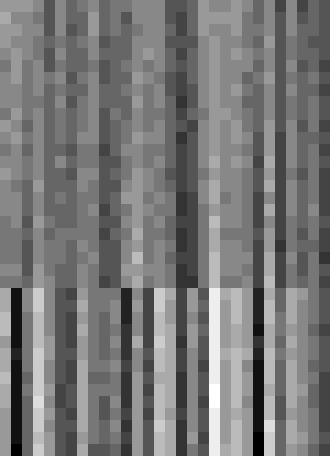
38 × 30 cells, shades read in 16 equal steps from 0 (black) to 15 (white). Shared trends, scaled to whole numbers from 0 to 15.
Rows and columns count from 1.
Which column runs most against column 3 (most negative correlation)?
13
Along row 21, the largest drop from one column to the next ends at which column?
26
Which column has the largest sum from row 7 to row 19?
20
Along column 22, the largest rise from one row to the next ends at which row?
25
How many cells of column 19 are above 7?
15
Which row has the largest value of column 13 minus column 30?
22
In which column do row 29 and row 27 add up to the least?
2
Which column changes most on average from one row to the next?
12
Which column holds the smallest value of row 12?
17
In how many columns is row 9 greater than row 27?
9
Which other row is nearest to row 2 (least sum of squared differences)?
3
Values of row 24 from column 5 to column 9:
8 6 6 8 7
